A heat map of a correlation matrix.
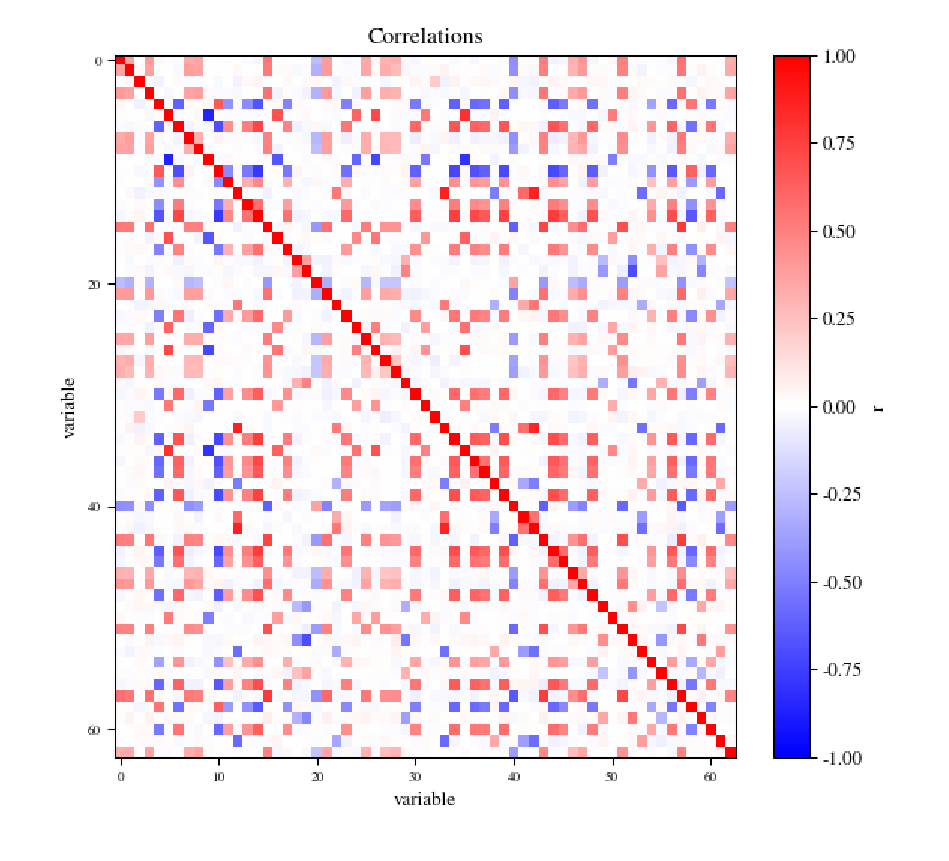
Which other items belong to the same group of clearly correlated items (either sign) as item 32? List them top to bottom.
2
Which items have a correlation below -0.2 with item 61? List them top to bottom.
12, 22, 33, 41, 42
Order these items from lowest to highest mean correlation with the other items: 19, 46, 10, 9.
10, 9, 19, 46
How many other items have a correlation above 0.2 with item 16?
6
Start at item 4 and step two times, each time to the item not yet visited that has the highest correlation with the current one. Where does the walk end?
58
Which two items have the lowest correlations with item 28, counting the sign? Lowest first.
40, 20
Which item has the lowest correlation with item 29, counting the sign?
52
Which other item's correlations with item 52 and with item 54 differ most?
19
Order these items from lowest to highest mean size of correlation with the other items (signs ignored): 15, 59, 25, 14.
59, 25, 15, 14
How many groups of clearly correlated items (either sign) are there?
6
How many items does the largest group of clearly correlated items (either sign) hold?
20
